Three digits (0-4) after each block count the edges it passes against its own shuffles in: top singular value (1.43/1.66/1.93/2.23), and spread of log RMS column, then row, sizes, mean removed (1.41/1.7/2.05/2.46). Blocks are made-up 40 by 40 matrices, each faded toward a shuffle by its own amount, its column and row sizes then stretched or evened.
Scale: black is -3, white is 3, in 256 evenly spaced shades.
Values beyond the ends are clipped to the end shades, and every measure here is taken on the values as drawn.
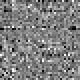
1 2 3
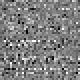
1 2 4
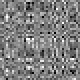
4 4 2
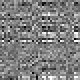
4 3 4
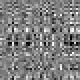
4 4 4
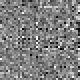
2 2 3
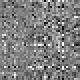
3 4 2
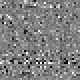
0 0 4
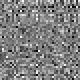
3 1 4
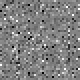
0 2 0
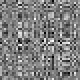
4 4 3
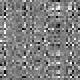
4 4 2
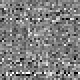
0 0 4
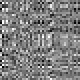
4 4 3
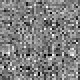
2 1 1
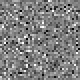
1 0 1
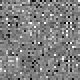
2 0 1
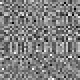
4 1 2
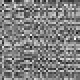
4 0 3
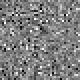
1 0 2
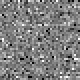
0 0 2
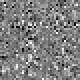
1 2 0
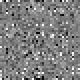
1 3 3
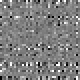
3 2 4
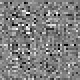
2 2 4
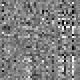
3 4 2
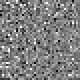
1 2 1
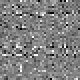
3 2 3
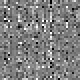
3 4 1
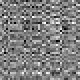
4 2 3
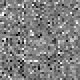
1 2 0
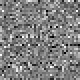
1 0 3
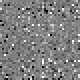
0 1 2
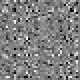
2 4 2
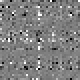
1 2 4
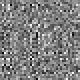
3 3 2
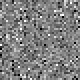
0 1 0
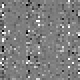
1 4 0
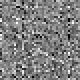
2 3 1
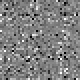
0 2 2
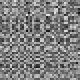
4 1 1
